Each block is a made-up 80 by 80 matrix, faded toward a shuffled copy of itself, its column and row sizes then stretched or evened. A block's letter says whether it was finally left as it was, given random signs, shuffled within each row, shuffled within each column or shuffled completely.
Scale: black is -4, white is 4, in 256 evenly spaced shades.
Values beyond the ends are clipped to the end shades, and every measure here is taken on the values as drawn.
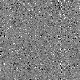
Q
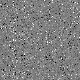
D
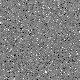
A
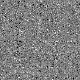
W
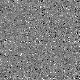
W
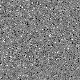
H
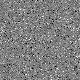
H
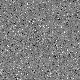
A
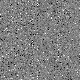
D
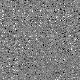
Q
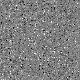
D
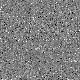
H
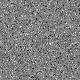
A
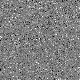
H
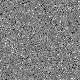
A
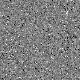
D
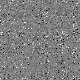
W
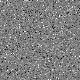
H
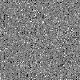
Q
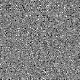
Q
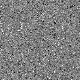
D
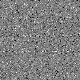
H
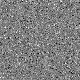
H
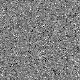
D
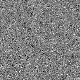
H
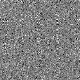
Q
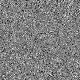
H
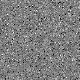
W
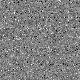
H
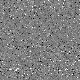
H
